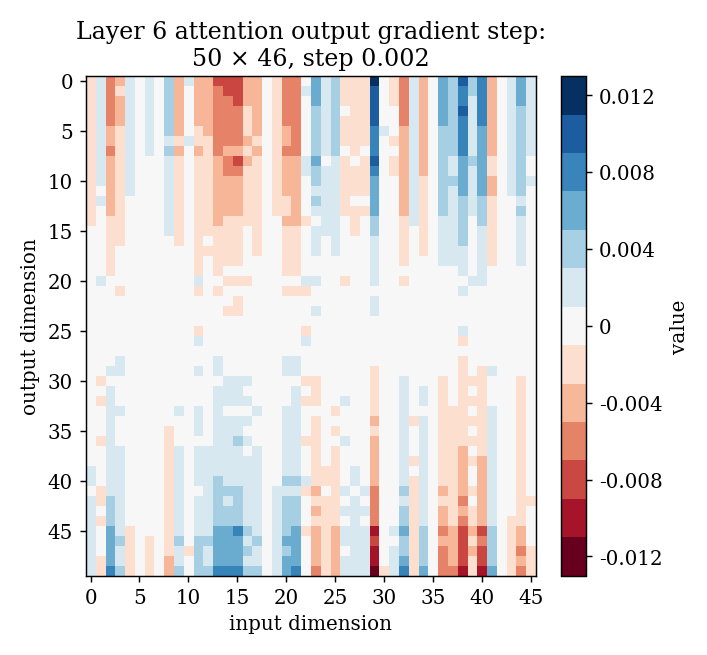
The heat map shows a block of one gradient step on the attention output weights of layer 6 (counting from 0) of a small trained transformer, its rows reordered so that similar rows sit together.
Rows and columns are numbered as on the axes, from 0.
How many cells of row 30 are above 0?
4
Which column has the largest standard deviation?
29
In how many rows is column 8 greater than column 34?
18
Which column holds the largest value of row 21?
38
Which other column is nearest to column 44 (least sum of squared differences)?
36
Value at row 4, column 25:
0.004
